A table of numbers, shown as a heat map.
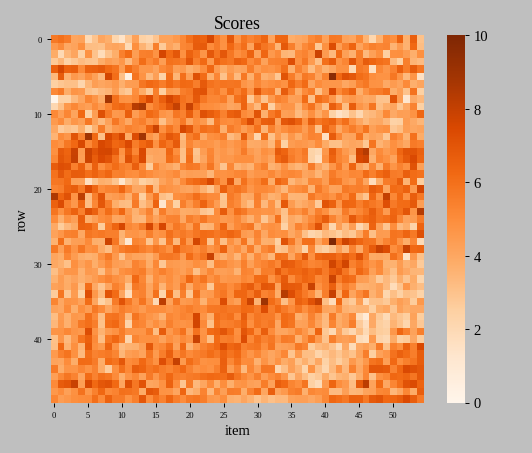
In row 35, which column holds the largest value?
31
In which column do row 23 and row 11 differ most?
54
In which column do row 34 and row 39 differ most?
41
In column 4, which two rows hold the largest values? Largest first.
21, 14
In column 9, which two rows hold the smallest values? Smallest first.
0, 19
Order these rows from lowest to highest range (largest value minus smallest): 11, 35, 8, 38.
11, 38, 35, 8
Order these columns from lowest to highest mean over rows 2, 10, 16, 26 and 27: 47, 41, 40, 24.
47, 40, 41, 24
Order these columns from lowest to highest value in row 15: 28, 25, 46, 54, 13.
25, 28, 54, 13, 46
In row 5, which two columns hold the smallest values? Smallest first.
11, 54
